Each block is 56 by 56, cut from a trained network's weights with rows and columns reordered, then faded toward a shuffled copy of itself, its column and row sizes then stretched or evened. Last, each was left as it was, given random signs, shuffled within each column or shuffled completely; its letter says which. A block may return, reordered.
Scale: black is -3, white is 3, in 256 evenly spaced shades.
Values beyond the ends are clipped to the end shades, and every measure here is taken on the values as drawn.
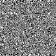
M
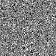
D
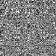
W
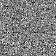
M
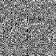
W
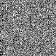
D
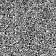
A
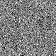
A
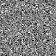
W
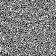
A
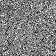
A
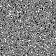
A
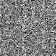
D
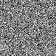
A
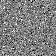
A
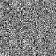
W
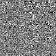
W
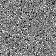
A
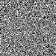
M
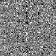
W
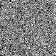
D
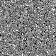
A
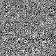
M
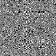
W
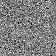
A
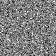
A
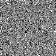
M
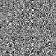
W
